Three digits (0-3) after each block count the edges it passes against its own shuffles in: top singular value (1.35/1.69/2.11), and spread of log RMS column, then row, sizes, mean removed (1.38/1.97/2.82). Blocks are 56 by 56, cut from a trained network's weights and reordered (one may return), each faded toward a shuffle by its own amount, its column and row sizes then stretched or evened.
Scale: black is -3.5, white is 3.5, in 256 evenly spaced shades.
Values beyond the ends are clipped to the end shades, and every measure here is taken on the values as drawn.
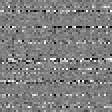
1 0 3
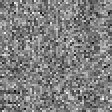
1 0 0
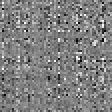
1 3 2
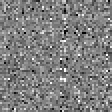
0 2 1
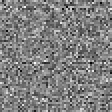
2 1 1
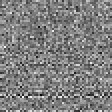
3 0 2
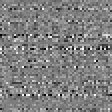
2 0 3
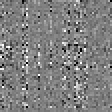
0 3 2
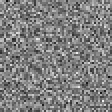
3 0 0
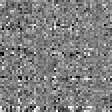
1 2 2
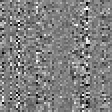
2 3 1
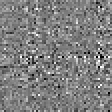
2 2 2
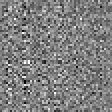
3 2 1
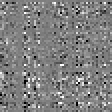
0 3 3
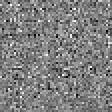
0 1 2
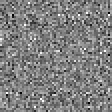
1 1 1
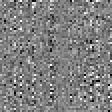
2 3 1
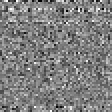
2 0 2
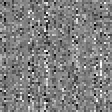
0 3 0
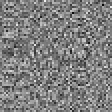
3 1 0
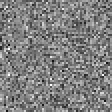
2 1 0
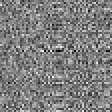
3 0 2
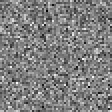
1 0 0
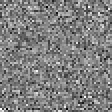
2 0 1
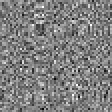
3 1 1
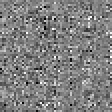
2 2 2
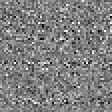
1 1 2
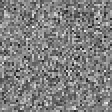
2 0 0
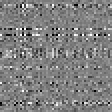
3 2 3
